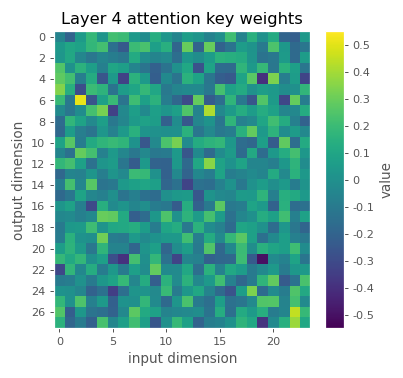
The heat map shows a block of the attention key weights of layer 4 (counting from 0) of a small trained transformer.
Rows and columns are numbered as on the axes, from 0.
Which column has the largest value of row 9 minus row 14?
12
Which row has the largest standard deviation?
6
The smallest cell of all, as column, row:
19, 21
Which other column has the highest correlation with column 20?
8
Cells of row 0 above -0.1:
21
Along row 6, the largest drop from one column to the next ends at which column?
3
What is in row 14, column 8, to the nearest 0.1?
0.1
